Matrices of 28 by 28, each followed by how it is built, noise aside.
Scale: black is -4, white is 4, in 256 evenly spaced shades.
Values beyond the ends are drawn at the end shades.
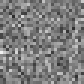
blocks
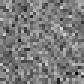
Toeplitz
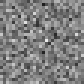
repeating rows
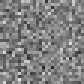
repeating rows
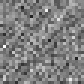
Hankel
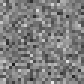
repeating rows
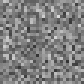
blocks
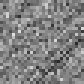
Hankel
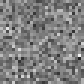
noise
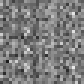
repeating rows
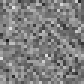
Toeplitz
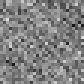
Toeplitz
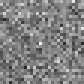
Toeplitz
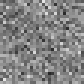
Toeplitz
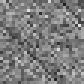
Toeplitz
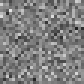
noise
